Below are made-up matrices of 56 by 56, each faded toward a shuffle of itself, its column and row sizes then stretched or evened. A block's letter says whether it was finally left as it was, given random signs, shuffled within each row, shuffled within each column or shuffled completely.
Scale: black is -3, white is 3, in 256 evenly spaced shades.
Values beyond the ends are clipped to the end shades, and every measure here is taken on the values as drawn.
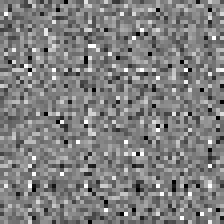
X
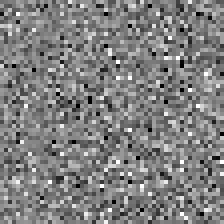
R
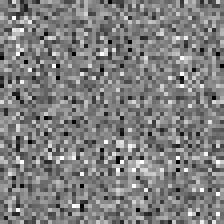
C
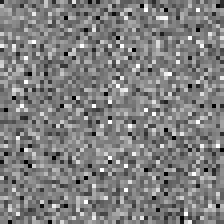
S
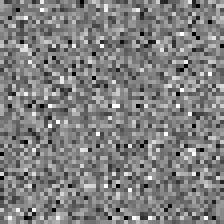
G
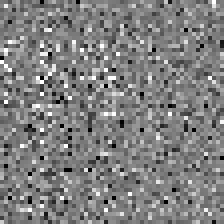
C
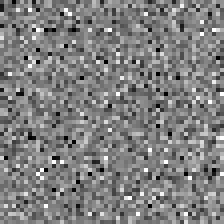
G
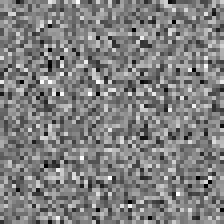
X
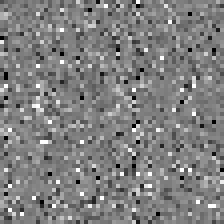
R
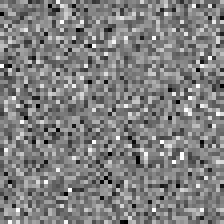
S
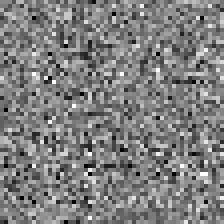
C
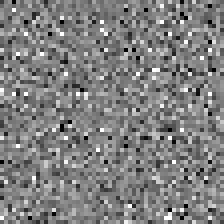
X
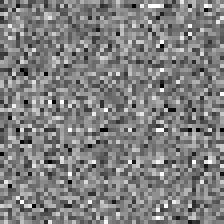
X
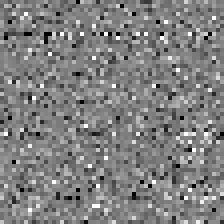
G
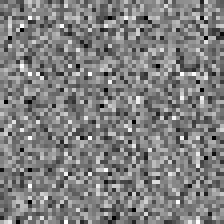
X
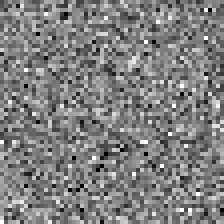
S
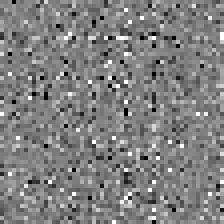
C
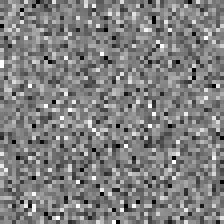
S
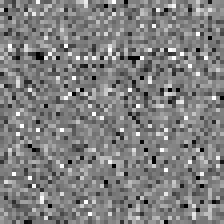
G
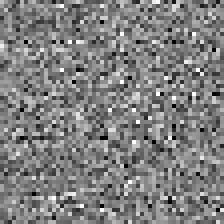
X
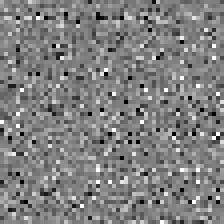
G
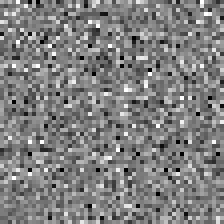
G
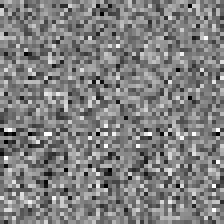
X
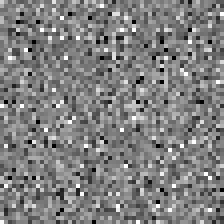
G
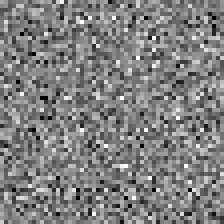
G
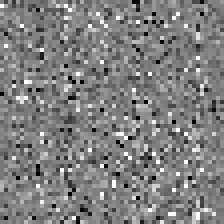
R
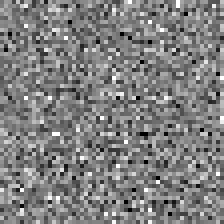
G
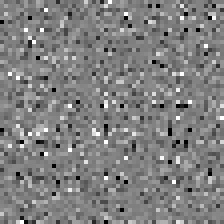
X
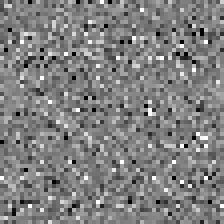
G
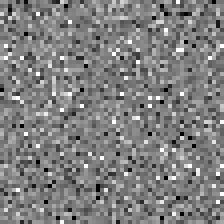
S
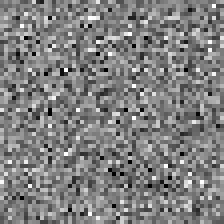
G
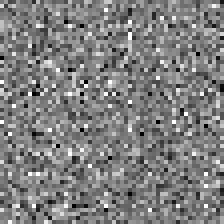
C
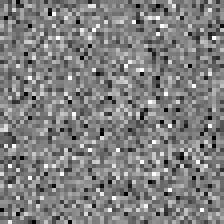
S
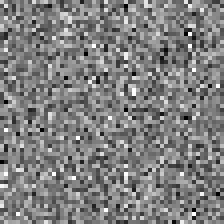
R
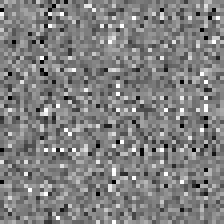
C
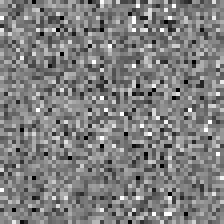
C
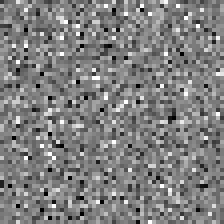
R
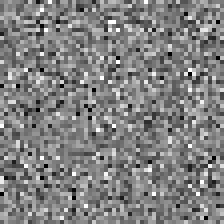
C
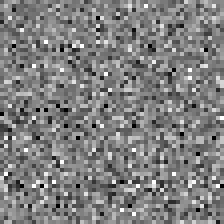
G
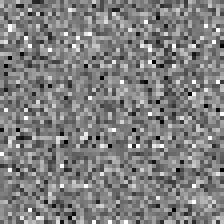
G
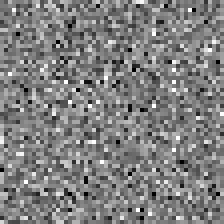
G
